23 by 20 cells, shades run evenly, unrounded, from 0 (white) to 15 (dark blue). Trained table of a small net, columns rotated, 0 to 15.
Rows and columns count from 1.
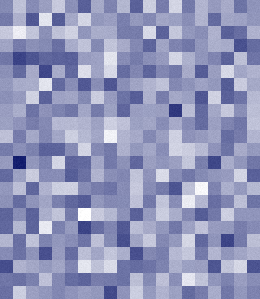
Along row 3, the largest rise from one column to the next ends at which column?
13
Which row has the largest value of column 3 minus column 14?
5
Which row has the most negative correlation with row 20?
18
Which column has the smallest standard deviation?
8
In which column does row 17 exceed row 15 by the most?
16
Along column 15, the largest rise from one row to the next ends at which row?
23
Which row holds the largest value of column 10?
19
